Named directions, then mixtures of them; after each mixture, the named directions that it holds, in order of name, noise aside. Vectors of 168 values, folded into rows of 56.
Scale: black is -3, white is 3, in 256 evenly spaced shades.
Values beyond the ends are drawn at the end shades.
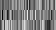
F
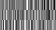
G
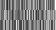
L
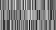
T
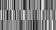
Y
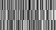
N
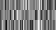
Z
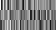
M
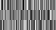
G, M, N.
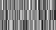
N.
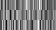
G, M, Z.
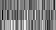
F, G.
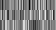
F, N, Y.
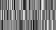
Y.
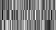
F.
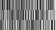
L, N.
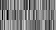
F, Y.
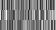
L, N.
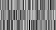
N, T.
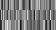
F, M, Y.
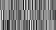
F, T, Z.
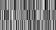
L, T, Y.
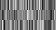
F, T, Z.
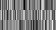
Y.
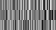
N.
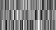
Z.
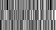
L, N, Z.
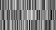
F, T.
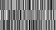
N, T.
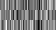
Z.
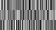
M, N.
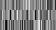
F, Z.
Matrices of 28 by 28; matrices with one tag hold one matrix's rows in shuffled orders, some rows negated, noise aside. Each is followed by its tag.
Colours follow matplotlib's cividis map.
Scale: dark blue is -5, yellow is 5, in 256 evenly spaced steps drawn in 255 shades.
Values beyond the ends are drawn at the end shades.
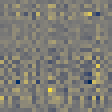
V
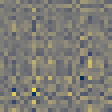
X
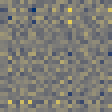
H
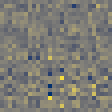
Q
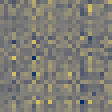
X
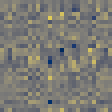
Q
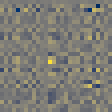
V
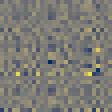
V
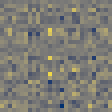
Q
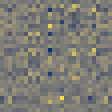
Q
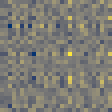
H
